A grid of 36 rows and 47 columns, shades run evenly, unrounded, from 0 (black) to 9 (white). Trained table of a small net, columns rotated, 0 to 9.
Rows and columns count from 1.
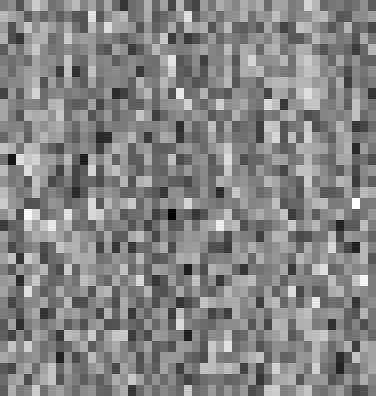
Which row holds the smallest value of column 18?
7
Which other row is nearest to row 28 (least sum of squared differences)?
34
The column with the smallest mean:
20
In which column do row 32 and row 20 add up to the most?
4
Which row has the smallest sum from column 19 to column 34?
35
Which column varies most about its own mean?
45
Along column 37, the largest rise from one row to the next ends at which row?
21
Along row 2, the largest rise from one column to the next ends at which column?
12
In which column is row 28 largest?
40
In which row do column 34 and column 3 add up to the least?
30
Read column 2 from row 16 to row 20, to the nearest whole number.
4 4 5 5 6
